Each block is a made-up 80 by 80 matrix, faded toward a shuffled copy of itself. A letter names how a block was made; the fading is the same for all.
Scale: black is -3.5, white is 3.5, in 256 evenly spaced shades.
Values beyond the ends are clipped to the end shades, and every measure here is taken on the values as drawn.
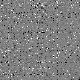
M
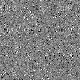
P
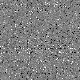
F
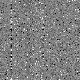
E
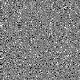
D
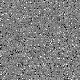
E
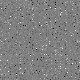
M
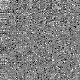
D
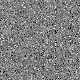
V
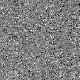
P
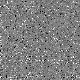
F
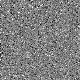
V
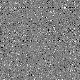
F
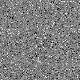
P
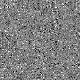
P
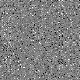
E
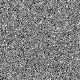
V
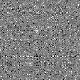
D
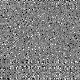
D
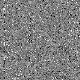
V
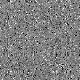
P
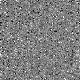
P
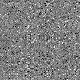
P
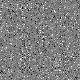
E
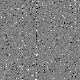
M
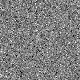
V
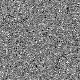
V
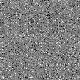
P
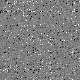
M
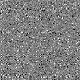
D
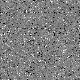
F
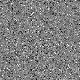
P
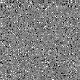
D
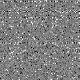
D
